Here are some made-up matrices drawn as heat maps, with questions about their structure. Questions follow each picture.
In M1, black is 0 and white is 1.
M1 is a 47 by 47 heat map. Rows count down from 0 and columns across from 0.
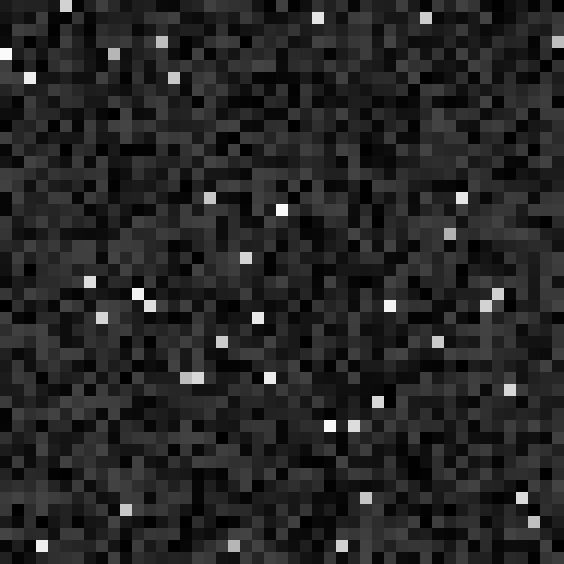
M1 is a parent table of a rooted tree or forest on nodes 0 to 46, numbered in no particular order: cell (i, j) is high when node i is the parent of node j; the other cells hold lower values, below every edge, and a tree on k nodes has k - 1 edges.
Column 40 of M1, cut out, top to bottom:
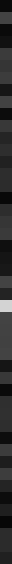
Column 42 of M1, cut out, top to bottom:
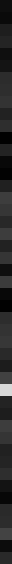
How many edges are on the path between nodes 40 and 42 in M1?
3
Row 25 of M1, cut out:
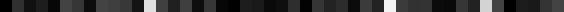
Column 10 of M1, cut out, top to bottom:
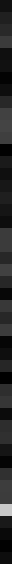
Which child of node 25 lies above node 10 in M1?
32
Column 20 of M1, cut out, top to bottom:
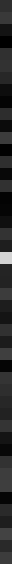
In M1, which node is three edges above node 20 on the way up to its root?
1
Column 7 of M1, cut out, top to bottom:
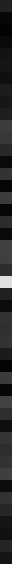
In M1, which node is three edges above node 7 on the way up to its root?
16
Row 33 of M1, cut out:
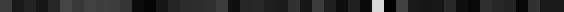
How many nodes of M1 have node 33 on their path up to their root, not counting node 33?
8
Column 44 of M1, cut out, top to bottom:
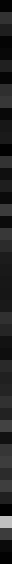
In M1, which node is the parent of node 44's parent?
41
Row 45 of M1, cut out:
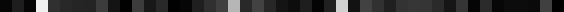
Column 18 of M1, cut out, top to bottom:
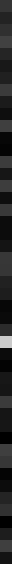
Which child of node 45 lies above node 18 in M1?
28
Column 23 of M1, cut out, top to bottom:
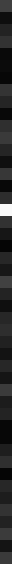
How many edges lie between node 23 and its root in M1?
4
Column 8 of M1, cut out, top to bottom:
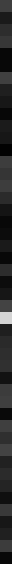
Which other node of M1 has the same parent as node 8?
21
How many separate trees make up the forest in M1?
9
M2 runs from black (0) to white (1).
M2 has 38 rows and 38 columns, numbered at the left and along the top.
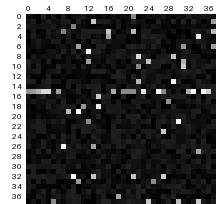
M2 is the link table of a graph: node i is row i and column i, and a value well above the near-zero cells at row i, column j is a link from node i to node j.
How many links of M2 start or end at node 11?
1
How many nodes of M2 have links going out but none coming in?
1
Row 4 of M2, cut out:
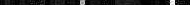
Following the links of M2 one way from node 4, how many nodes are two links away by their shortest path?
1
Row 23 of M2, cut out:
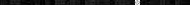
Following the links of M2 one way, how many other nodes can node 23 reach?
2
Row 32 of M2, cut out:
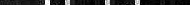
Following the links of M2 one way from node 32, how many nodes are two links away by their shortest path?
7
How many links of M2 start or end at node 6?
4
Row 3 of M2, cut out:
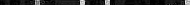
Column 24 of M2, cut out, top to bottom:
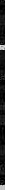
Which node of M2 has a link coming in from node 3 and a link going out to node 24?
node 37
